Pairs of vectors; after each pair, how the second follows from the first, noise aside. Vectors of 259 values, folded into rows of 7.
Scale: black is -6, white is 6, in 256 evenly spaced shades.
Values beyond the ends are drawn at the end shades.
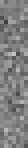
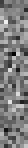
negated, scaled up.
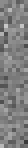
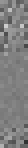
partly zeroed.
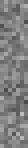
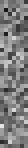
reversed, negated, scaled up.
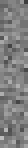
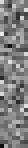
reversed, scaled up.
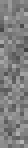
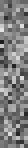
negated, scaled up.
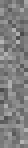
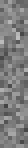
sign-scrambled.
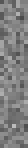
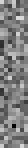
negated, scaled up.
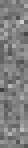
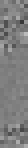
negated, partly zeroed.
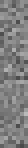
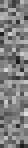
scaled up.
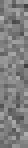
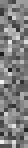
reversed, negated, scaled up.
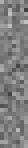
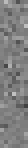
wrapped around, negated, partly zeroed.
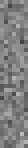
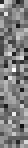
reversed, scaled up.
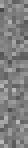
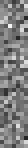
reversed, scaled up.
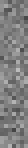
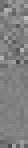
negated, partly zeroed.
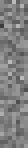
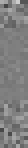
wrapped around, negated, partly zeroed.
